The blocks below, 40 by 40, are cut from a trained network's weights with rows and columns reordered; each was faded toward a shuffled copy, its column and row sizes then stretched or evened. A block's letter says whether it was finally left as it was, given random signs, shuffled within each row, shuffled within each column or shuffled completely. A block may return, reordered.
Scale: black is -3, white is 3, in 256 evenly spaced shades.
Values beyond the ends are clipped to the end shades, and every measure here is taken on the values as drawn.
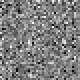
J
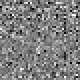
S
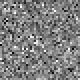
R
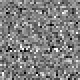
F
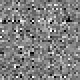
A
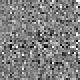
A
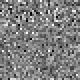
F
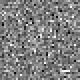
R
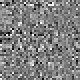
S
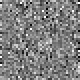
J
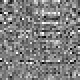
S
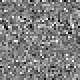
F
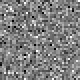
R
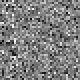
J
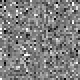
J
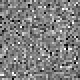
R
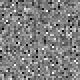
R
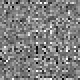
S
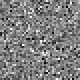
R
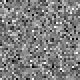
R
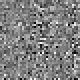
S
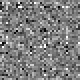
A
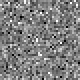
R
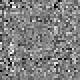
A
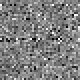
F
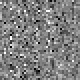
J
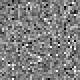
J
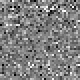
F
